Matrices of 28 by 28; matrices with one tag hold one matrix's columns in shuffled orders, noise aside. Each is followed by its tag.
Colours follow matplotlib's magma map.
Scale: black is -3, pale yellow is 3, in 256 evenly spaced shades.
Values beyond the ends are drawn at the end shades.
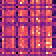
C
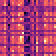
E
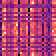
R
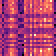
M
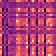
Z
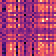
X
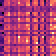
E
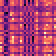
E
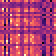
Z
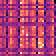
C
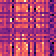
X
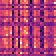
C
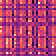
C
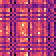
R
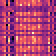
E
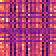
X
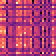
C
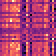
X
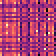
R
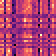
M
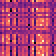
Z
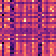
X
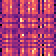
M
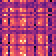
Z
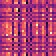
R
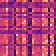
Z
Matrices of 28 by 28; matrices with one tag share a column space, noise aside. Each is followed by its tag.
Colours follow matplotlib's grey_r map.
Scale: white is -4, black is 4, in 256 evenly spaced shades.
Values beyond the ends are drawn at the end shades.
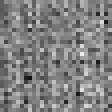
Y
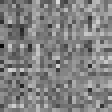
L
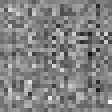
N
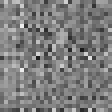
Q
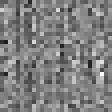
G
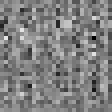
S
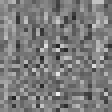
L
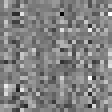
Y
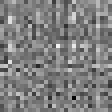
L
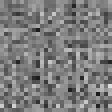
Y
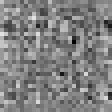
S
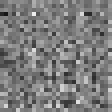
Y
